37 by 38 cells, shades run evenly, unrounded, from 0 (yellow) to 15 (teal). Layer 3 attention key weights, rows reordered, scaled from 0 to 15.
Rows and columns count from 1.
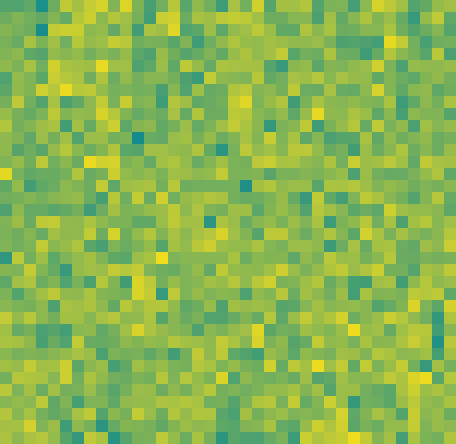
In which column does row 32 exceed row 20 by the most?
10
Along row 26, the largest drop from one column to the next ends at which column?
38
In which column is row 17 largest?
26
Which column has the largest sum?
4
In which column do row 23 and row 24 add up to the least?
12
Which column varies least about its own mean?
2
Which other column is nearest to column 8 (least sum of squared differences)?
31
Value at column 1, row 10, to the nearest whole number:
6
